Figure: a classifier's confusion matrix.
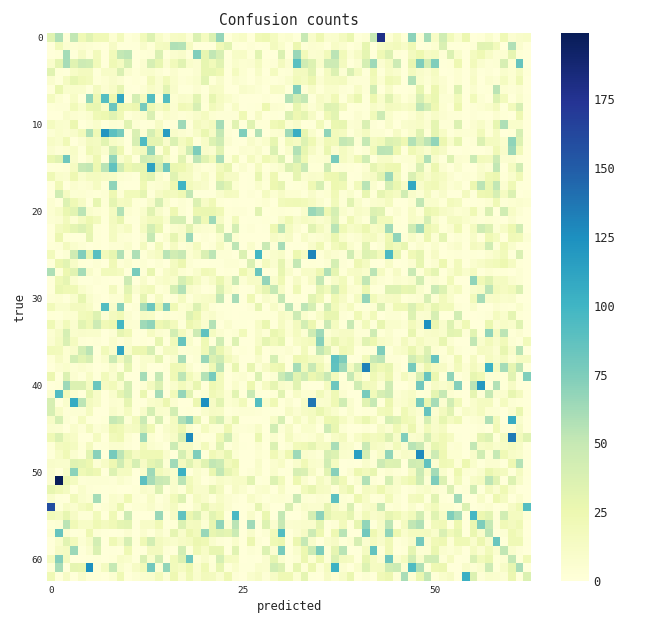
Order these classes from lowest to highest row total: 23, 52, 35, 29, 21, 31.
52, 23, 21, 35, 29, 31
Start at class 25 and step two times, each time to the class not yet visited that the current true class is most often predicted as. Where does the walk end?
20
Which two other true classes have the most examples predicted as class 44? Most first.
25, 60
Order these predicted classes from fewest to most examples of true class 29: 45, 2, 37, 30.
30, 2, 45, 37
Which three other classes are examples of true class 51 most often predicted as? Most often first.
1, 12, 50
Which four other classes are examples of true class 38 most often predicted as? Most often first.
41, 57, 37, 47
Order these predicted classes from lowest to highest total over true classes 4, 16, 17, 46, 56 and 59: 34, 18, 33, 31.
31, 33, 34, 18
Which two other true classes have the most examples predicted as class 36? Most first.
11, 27
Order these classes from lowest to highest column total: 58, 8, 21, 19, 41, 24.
24, 58, 19, 21, 8, 41
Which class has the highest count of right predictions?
48
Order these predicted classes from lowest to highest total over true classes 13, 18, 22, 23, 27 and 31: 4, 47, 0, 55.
55, 0, 4, 47
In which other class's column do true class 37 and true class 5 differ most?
50
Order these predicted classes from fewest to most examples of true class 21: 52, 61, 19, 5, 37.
61, 52, 5, 37, 19
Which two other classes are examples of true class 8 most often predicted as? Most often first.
12, 48
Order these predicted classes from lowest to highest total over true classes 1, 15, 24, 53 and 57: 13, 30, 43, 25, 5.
25, 43, 5, 13, 30
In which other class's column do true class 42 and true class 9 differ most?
34
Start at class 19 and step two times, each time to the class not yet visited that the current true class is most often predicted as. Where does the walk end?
40
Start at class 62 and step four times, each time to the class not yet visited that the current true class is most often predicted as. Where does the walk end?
49
